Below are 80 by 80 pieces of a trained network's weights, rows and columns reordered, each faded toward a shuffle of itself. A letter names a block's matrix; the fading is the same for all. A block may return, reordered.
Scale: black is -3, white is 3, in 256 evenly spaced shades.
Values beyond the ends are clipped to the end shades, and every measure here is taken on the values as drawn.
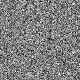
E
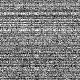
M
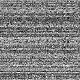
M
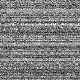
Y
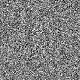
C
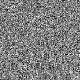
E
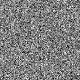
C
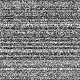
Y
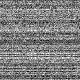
Y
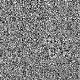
C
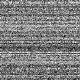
M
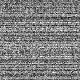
Y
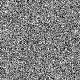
E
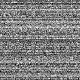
M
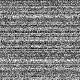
Y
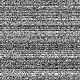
Y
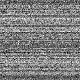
M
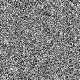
E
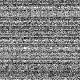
Y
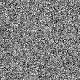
C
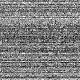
Y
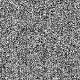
E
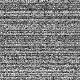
M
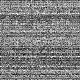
Y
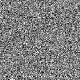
E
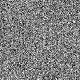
E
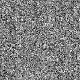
E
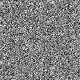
C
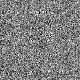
C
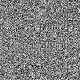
E
